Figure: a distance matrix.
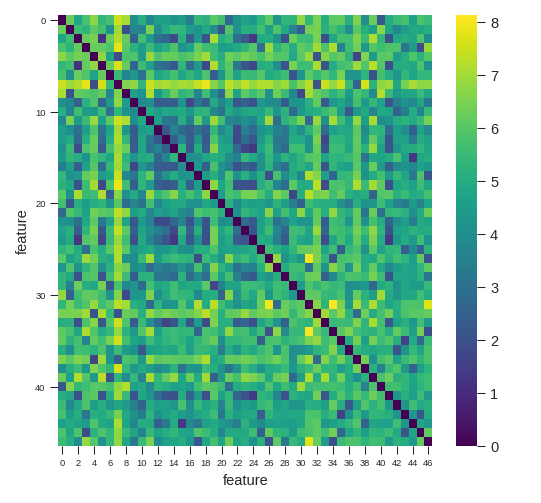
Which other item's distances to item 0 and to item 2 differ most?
5
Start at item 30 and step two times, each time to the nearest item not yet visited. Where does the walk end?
1
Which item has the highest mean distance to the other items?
7
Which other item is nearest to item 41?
24
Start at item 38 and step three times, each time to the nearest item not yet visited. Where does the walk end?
12
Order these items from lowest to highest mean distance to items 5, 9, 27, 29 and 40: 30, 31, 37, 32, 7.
31, 30, 37, 32, 7
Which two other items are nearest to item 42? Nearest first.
36, 10
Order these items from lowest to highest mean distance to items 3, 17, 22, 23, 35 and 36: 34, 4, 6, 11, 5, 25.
25, 5, 11, 6, 34, 4
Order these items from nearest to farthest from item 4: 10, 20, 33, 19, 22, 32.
32, 10, 20, 19, 22, 33
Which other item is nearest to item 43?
35
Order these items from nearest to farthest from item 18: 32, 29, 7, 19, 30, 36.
30, 36, 29, 19, 32, 7
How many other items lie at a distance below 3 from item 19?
3
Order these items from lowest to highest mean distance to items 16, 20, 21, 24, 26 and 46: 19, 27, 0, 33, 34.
33, 34, 0, 27, 19
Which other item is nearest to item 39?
6
